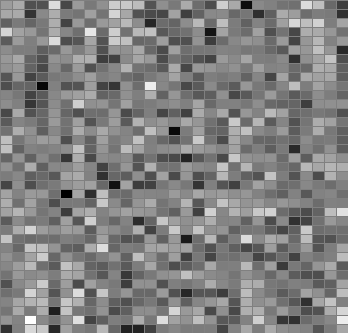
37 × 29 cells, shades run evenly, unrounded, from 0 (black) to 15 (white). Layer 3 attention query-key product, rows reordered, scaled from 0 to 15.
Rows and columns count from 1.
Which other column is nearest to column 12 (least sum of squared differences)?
1
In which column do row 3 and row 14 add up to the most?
27
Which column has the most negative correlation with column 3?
24
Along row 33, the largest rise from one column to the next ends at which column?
9
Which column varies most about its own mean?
3
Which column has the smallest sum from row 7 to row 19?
4
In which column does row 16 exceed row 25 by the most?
12
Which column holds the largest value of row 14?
20
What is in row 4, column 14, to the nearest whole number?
5
